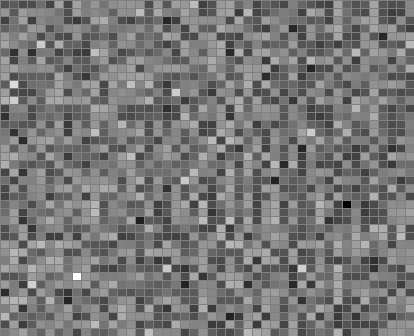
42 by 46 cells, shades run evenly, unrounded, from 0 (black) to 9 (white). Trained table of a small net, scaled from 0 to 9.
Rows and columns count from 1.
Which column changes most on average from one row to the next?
30
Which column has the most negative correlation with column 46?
42
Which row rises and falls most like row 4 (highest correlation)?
35
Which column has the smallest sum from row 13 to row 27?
32
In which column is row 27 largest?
11
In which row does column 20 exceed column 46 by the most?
12
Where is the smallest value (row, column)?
26, 39
